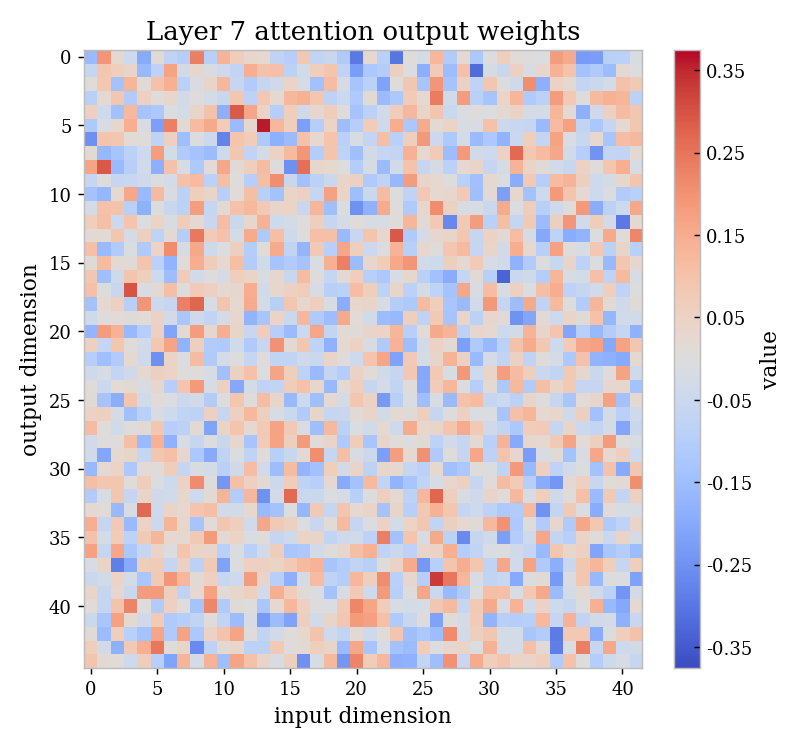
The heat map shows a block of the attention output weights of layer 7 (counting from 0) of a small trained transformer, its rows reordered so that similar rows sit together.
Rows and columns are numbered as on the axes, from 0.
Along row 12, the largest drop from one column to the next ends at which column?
27
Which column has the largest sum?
26
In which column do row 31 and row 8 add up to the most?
1
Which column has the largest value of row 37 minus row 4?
37
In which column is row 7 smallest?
38
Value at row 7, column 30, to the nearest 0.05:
-0.05
